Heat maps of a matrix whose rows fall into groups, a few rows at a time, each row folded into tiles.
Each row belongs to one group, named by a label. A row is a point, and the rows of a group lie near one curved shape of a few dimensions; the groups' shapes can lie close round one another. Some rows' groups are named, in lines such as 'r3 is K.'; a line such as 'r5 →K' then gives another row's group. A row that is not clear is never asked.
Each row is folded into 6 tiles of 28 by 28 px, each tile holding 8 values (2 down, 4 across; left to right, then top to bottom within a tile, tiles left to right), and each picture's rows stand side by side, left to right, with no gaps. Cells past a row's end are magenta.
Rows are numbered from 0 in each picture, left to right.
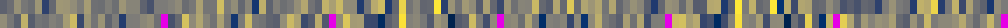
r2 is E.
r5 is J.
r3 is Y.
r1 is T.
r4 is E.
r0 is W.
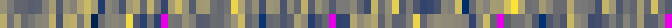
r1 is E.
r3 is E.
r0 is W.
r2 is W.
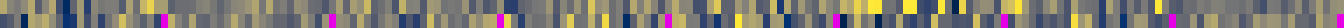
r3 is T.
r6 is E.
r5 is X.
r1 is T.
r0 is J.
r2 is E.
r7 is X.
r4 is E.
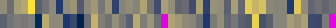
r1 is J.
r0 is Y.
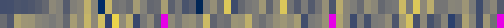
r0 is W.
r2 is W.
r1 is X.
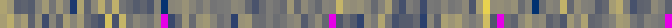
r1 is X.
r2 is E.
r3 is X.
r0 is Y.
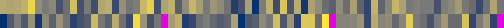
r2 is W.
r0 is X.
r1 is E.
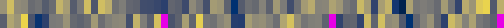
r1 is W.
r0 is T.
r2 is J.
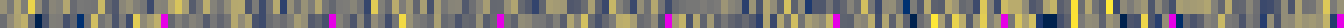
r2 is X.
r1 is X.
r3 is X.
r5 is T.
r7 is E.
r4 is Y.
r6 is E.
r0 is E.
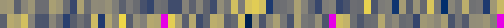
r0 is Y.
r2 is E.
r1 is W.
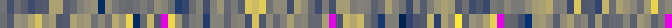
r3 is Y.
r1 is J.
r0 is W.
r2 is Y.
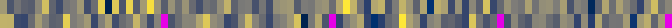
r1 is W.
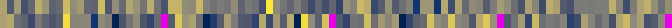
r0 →E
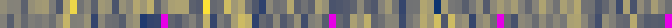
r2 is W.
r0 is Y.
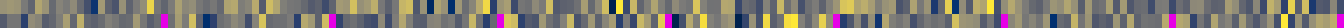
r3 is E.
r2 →X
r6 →Y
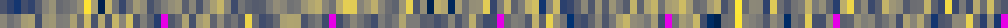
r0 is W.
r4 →E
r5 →X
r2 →X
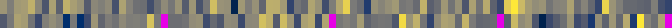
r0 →E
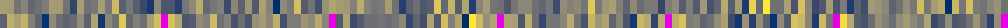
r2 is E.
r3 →T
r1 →E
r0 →Y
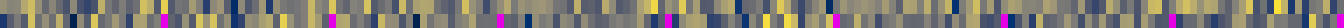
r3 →Y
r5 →Y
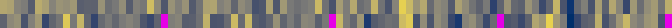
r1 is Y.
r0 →Y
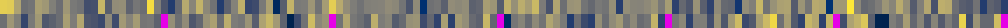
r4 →T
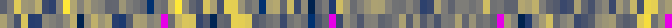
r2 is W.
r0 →W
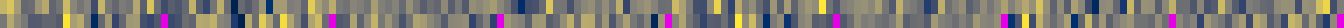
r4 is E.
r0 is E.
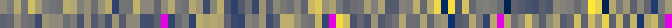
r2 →E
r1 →J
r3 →W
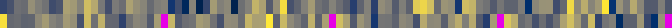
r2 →J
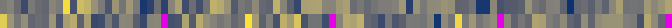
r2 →Y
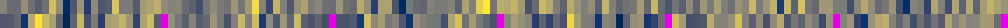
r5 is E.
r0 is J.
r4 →E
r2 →J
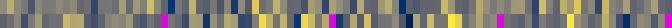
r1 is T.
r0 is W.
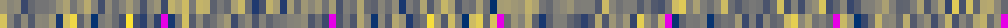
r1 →X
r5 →E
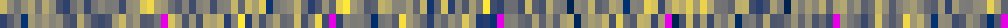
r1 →W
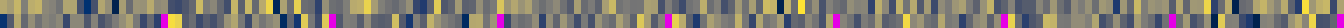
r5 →X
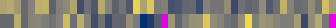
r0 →Y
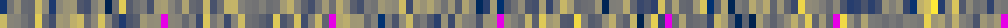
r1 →W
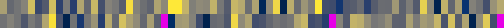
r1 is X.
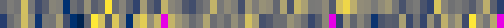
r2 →E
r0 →T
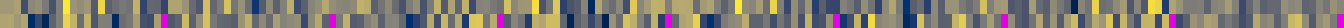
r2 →E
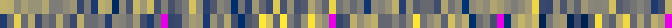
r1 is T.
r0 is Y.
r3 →Y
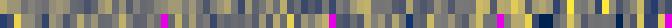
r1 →Y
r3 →E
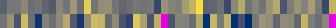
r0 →T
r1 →Y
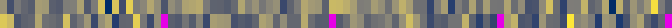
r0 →E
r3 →E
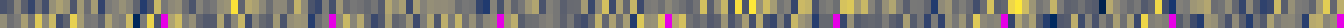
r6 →E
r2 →Y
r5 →E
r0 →W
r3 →E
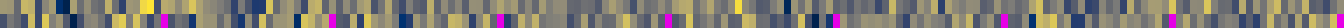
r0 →J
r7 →E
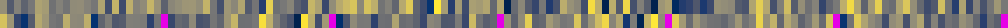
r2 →X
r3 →W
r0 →E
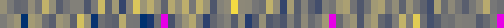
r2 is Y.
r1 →E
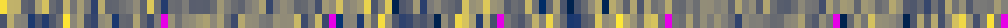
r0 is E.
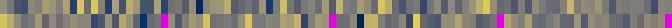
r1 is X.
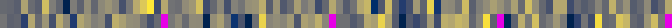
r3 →T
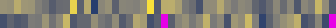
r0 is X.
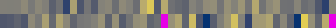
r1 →T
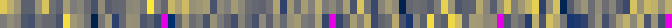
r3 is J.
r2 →T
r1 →E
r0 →E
